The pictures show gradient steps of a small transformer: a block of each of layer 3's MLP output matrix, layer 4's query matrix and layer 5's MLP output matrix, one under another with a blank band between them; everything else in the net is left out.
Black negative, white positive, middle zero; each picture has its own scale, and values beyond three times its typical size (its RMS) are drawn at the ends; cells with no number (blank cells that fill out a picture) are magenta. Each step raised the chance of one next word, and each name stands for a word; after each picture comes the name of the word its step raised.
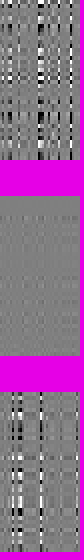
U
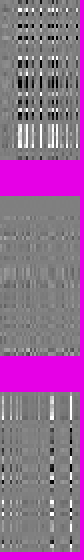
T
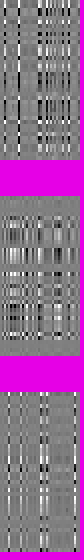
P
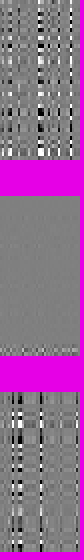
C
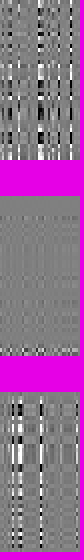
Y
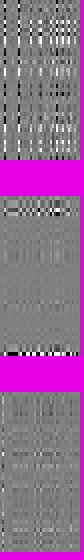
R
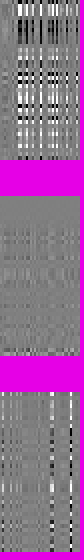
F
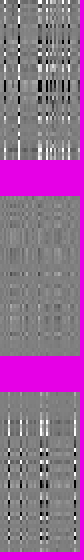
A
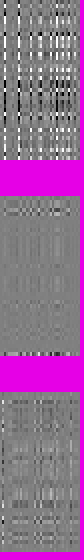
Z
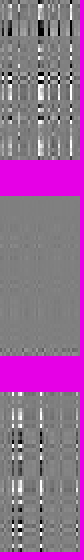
F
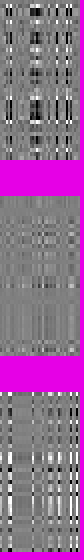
P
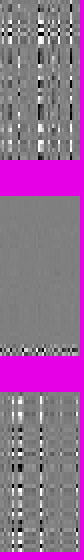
R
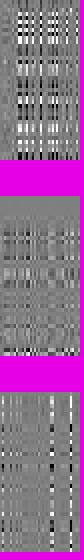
R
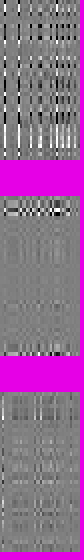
T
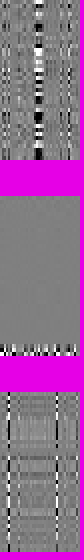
U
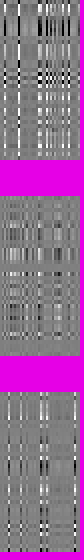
F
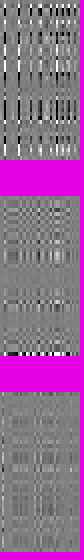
P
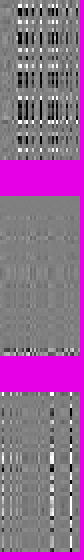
P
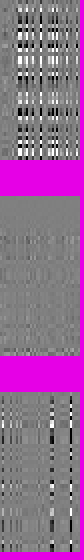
C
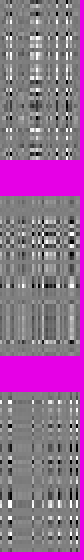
Z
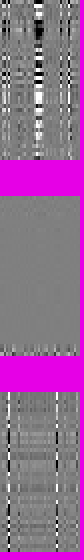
F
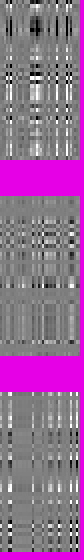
F
